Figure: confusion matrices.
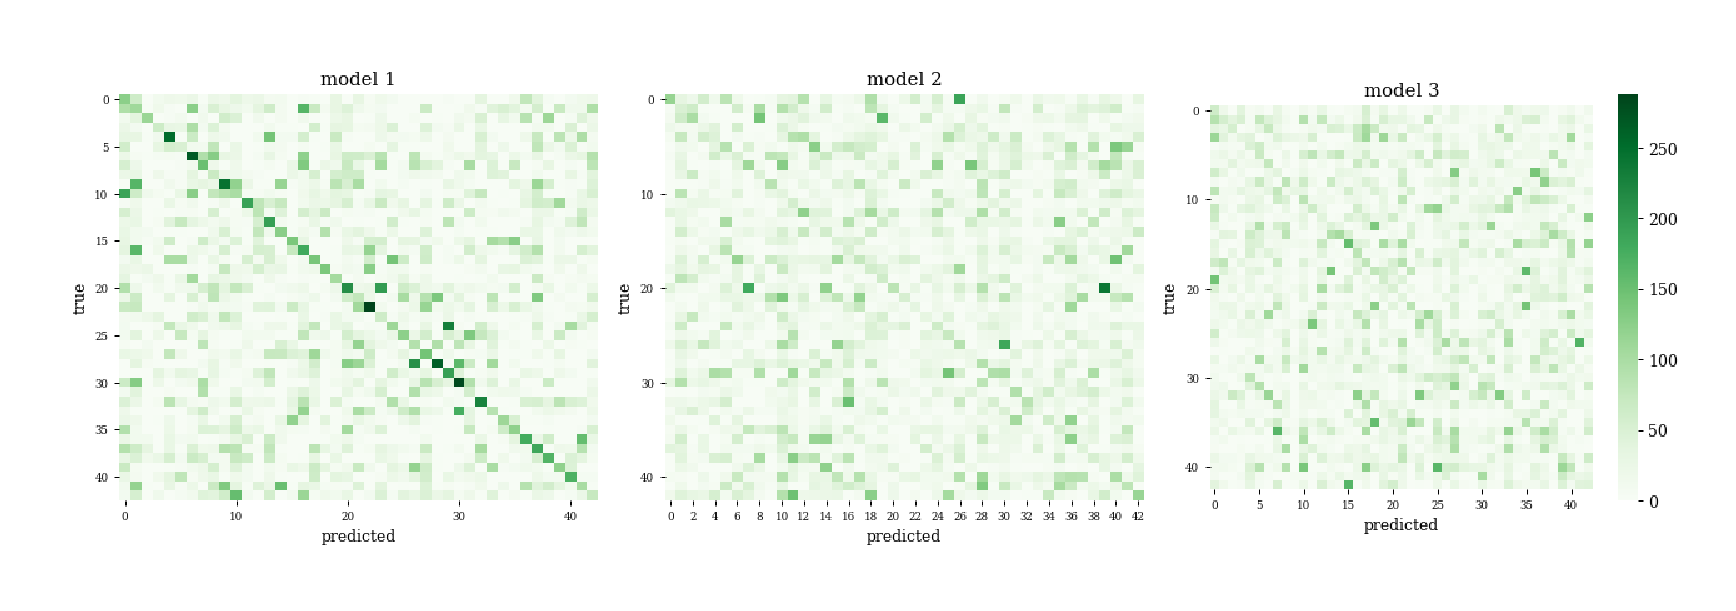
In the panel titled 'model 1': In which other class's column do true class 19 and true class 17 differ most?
24
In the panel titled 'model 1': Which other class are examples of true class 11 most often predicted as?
39
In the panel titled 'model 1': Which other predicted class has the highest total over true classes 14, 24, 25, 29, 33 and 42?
16
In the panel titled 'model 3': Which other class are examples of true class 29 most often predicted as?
10
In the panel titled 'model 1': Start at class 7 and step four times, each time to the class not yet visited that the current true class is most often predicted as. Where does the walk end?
8
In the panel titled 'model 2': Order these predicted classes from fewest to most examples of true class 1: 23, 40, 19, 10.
23, 19, 40, 10
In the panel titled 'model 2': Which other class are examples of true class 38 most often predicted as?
11
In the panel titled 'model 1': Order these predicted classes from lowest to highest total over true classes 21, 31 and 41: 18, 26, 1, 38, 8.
18, 38, 26, 8, 1
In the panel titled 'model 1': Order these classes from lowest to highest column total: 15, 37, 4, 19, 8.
15, 19, 4, 8, 37
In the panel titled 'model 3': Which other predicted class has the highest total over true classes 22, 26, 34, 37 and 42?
15
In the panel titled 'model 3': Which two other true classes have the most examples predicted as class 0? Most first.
19, 3
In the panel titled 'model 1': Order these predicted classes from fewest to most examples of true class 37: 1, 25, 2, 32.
25, 2, 1, 32
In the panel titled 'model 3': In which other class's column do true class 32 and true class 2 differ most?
23
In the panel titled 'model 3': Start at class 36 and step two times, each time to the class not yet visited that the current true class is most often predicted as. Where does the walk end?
27
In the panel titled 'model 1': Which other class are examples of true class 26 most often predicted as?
21
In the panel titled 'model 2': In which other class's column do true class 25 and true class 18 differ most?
26
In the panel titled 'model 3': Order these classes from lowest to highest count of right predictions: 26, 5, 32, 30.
30, 5, 26, 32
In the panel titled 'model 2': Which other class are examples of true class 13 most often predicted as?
35
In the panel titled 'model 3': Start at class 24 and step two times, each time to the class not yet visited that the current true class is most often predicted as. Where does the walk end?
25
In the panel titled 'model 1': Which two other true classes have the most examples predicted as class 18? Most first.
14, 12
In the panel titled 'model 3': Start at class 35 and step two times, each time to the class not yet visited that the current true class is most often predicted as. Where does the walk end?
13
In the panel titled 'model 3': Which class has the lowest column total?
9
